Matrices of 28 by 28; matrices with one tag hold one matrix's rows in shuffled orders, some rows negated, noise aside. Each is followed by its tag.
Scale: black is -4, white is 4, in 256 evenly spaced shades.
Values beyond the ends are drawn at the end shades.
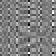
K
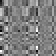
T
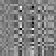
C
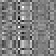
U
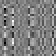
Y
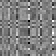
K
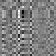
U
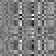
C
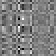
U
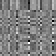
K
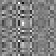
U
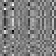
Y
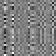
Y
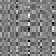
K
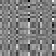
K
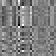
U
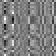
Y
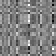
K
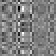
U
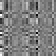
T
